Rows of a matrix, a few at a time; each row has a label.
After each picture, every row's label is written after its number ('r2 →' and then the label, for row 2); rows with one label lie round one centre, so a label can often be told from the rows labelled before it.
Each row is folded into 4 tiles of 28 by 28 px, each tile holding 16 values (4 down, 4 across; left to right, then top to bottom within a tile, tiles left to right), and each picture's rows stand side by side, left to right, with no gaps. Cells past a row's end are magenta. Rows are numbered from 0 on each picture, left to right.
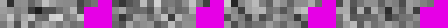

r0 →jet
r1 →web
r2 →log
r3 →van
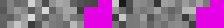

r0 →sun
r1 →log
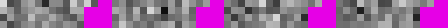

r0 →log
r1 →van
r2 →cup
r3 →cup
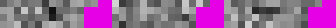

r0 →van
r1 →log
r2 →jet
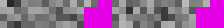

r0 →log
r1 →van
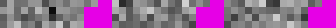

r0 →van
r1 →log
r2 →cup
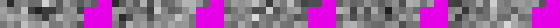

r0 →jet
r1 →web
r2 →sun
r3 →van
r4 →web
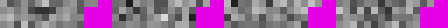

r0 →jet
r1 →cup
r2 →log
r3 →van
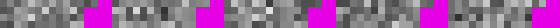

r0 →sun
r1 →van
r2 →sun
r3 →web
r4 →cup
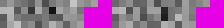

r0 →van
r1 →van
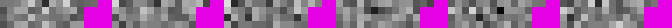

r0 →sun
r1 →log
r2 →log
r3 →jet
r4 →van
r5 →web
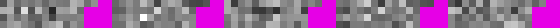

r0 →van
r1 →sun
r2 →jet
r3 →sun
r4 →web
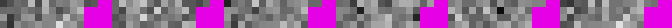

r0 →web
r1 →sun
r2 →web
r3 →cup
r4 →van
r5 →web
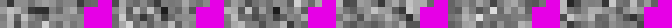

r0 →jet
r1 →van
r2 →van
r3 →log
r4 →sun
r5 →log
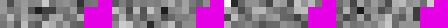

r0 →jet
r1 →van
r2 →log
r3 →cup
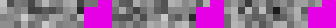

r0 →jet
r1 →cup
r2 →van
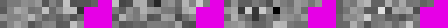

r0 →sun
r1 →log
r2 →van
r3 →sun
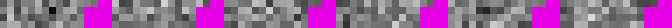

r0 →van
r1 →log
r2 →sun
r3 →web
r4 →jet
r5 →sun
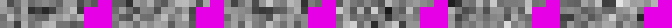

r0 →jet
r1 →cup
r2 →jet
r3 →van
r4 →web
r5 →cup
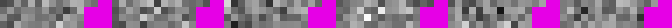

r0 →web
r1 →sun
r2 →log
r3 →sun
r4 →van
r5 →cup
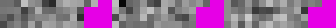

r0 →cup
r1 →log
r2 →jet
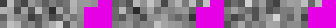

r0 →van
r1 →cup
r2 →cup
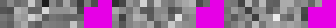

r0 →sun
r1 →web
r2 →cup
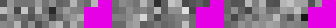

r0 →van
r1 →sun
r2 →cup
